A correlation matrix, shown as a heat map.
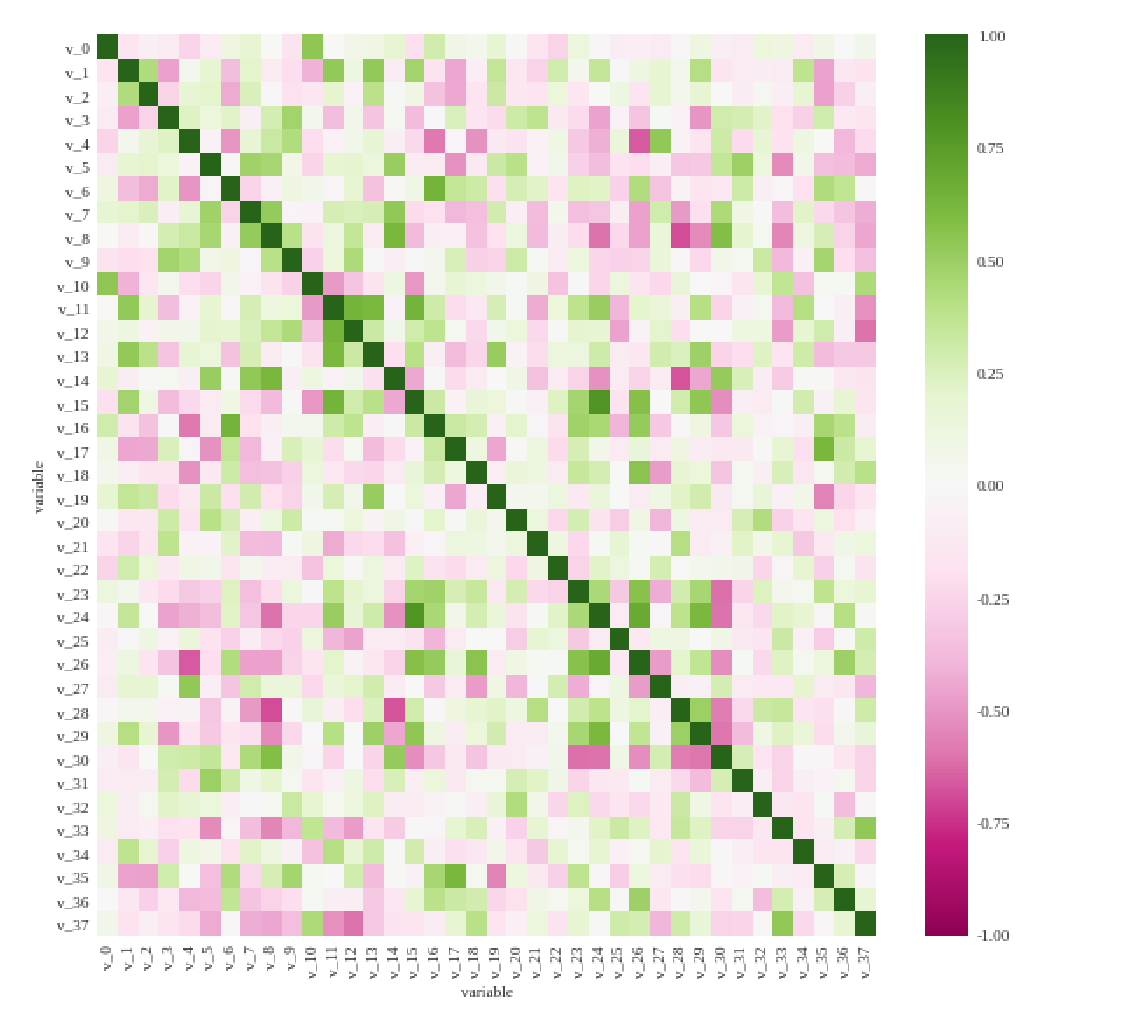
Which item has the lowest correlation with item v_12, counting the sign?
v_37
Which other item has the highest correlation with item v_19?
v_13
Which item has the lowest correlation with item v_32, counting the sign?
v_36
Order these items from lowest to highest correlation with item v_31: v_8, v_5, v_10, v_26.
v_10, v_26, v_8, v_5
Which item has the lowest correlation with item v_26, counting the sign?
v_4
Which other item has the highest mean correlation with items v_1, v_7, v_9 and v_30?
v_8
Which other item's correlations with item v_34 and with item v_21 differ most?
v_11
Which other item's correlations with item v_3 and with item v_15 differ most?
v_24
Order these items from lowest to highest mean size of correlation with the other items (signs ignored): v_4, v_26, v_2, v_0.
v_0, v_2, v_4, v_26
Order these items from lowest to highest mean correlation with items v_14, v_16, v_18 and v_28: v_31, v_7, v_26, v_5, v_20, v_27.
v_27, v_7, v_5, v_31, v_20, v_26
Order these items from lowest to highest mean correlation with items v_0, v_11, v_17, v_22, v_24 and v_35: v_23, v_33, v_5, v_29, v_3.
v_5, v_3, v_33, v_29, v_23
